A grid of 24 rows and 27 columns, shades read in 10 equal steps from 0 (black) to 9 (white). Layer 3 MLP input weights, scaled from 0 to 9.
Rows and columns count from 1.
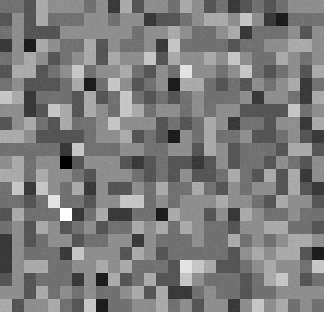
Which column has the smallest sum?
3
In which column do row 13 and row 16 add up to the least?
6
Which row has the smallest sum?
13
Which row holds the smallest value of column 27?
20
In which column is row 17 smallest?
14
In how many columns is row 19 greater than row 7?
11
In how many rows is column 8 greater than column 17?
10
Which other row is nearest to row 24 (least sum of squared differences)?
18
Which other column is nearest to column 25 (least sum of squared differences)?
2
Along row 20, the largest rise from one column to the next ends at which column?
7
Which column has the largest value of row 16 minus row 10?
5
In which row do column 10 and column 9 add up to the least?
24
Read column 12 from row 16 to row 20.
7 4 6 2 6
